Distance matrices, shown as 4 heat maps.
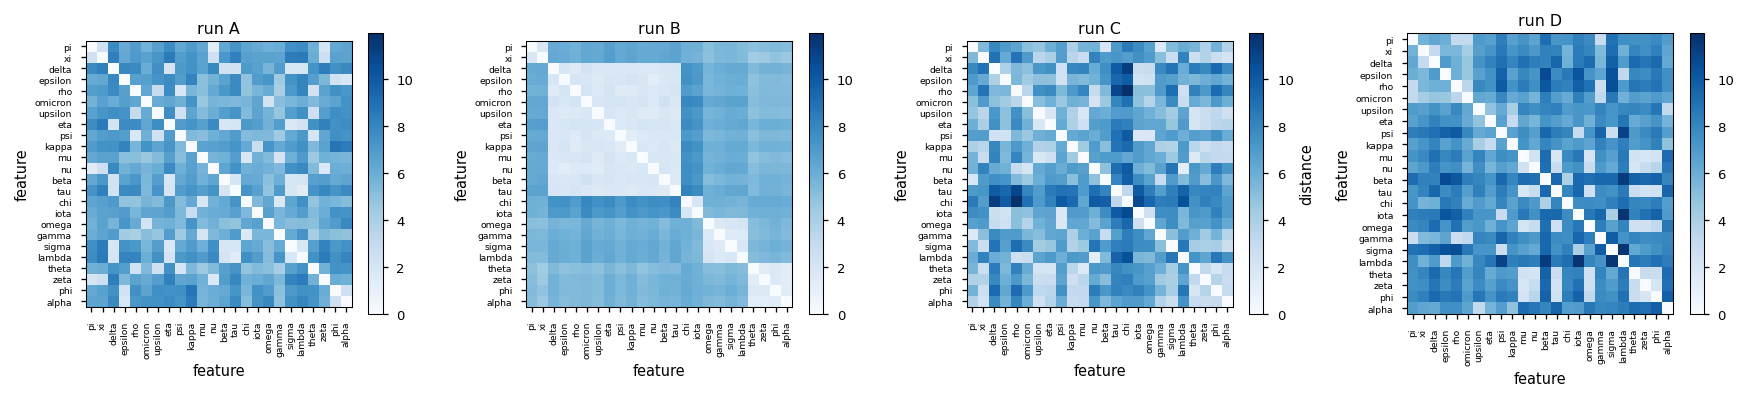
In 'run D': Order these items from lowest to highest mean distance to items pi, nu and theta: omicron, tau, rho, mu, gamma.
mu, tau, omicron, gamma, rho
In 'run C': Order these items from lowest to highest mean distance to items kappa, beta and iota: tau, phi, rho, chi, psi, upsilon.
psi, upsilon, rho, phi, tau, chi
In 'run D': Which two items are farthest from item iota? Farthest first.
lambda, epsilon
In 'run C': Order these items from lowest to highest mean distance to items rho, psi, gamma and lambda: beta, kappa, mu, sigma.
beta, kappa, mu, sigma
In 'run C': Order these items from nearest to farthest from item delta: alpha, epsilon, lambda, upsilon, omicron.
epsilon, omicron, lambda, upsilon, alpha
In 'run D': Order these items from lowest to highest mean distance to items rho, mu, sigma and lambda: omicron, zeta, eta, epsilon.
omicron, zeta, epsilon, eta
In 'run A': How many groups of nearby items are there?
7
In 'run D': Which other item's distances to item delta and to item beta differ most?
xi
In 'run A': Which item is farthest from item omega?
alpha
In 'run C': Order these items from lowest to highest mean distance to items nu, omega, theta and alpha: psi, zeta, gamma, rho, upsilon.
upsilon, zeta, psi, gamma, rho
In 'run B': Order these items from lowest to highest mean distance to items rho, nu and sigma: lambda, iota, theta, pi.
lambda, theta, pi, iota
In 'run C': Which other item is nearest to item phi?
theta
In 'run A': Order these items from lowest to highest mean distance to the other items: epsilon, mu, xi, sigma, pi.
mu, sigma, pi, epsilon, xi
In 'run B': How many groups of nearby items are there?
5
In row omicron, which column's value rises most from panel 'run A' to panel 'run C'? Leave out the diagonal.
chi
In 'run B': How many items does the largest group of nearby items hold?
12
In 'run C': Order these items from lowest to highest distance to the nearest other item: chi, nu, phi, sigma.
nu, phi, sigma, chi
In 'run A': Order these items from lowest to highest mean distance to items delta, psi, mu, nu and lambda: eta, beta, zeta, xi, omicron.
beta, eta, omicron, zeta, xi
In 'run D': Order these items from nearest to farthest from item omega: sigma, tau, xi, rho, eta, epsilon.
tau, eta, sigma, epsilon, xi, rho
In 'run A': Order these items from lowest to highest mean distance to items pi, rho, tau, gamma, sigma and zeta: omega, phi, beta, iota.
beta, omega, iota, phi
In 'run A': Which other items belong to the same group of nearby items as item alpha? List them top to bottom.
epsilon, phi
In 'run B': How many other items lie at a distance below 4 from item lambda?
3
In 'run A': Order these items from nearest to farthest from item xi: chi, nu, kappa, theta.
nu, theta, chi, kappa
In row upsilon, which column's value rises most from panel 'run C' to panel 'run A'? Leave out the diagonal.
eta
